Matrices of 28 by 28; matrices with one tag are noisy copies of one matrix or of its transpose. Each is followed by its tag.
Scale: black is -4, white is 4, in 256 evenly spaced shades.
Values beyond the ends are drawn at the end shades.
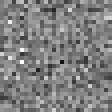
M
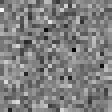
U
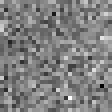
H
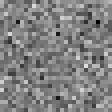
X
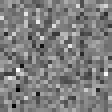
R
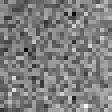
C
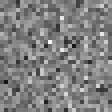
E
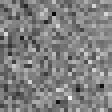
H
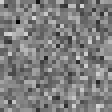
X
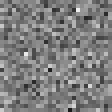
R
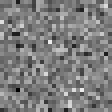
E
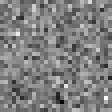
X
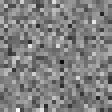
M
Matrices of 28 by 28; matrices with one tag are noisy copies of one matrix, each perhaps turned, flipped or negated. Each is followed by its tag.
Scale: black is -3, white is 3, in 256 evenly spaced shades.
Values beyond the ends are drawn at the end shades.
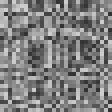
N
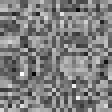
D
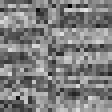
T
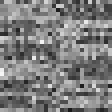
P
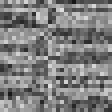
T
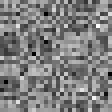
D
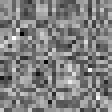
D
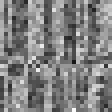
T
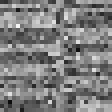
T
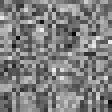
D
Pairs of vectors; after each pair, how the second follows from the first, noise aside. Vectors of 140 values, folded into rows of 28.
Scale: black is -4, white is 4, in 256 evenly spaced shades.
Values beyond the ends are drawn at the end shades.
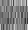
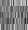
copied.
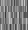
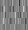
wrapped around, partly zeroed.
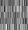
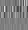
negated, partly zeroed.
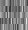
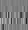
negated, partly zeroed.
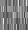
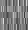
copied.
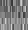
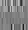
negated, partly zeroed.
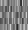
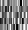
scaled up.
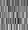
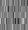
partly zeroed.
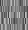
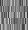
copied.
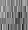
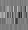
partly zeroed.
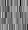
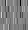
partly zeroed.
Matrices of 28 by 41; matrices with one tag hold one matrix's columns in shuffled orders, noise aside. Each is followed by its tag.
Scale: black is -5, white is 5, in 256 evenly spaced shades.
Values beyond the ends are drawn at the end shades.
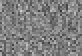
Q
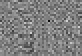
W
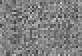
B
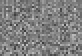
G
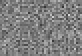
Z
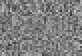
Q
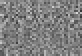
B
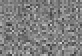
G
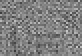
W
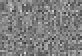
Q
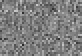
Q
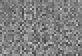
G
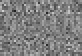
Q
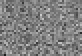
G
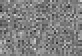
Z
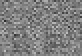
W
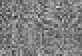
B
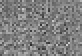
G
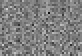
G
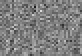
Z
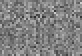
B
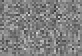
Z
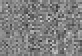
Z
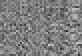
G
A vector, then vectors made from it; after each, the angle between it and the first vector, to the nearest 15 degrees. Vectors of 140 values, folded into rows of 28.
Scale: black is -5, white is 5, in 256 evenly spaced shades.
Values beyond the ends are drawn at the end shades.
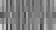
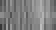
135 degrees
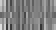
15 degrees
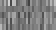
45 degrees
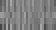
165 degrees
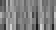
120 degrees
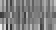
15 degrees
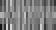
165 degrees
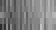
120 degrees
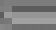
90 degrees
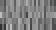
135 degrees
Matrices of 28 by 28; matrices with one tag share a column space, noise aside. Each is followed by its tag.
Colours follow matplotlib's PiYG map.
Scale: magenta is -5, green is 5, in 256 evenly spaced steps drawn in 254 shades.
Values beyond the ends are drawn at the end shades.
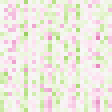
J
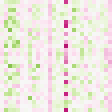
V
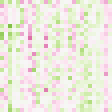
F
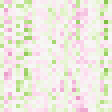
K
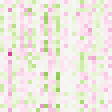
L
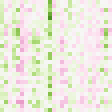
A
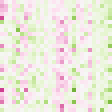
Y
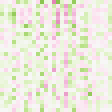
F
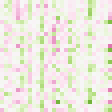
Y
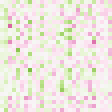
K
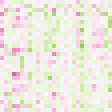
L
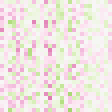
V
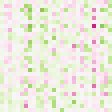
J
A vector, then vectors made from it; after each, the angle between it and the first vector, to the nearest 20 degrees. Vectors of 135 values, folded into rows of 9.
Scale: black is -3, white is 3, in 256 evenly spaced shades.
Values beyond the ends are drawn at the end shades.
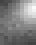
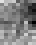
140 degrees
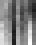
120 degrees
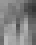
140 degrees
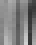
120 degrees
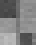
80 degrees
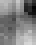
140 degrees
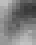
160 degrees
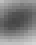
120 degrees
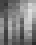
40 degrees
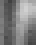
40 degrees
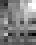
40 degrees
